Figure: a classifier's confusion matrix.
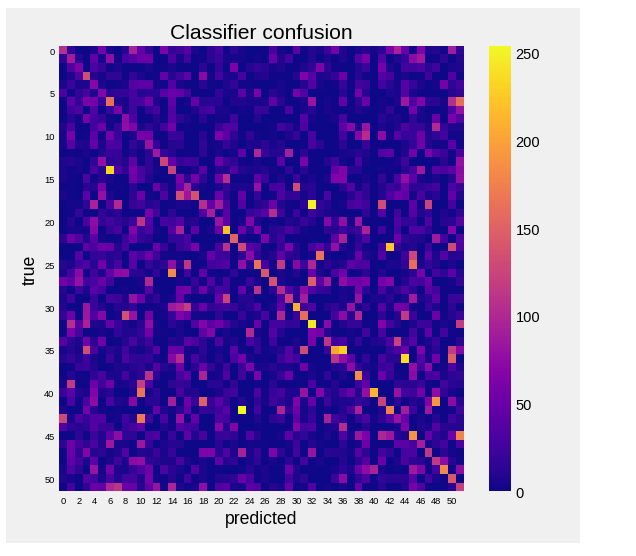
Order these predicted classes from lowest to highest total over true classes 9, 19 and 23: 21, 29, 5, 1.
1, 29, 5, 21
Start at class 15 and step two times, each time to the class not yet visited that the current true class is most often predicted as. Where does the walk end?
39
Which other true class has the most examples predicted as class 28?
25
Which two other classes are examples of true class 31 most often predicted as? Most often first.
8, 44
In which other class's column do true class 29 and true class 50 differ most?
21
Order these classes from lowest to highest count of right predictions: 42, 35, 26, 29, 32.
29, 26, 42, 35, 32
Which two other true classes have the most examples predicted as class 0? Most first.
43, 27
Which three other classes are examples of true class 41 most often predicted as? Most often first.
48, 18, 14
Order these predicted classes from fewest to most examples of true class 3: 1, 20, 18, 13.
1, 20, 13, 18
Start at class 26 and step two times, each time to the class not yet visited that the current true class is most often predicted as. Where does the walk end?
6
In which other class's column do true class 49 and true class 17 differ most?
15
